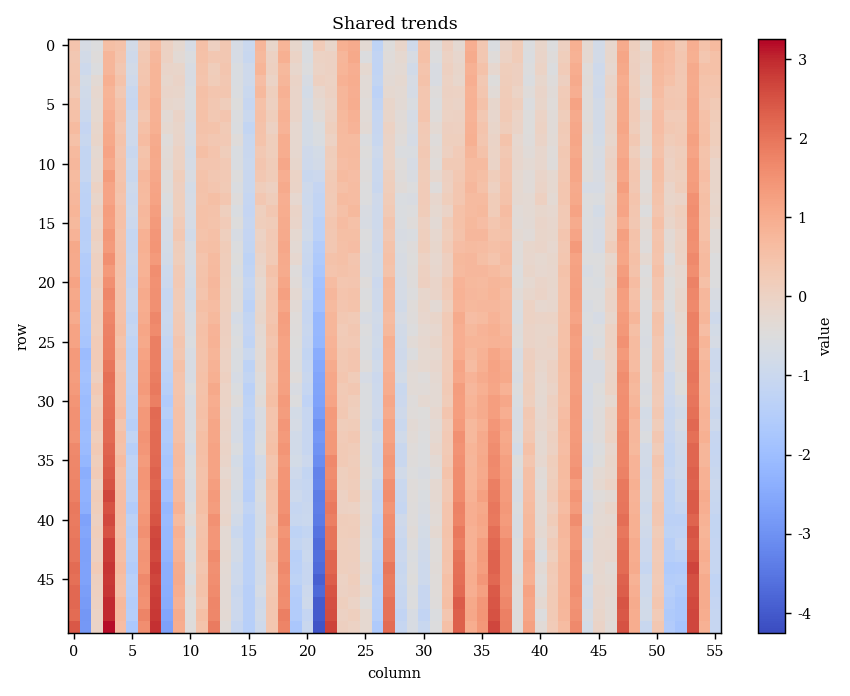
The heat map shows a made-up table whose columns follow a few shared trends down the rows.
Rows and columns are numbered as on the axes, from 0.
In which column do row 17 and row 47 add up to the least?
21
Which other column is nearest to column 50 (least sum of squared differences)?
23
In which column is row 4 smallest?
26
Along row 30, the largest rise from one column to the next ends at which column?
22
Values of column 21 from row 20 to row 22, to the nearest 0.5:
-2 -2 -2
